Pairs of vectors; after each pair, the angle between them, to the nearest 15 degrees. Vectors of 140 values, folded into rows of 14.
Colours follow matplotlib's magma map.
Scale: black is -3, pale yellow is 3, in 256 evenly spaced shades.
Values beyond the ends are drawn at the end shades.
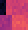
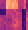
75 degrees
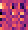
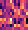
120 degrees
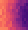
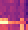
75 degrees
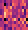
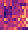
135 degrees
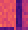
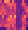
45 degrees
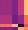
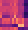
150 degrees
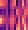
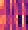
75 degrees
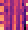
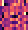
120 degrees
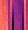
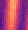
105 degrees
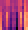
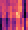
120 degrees
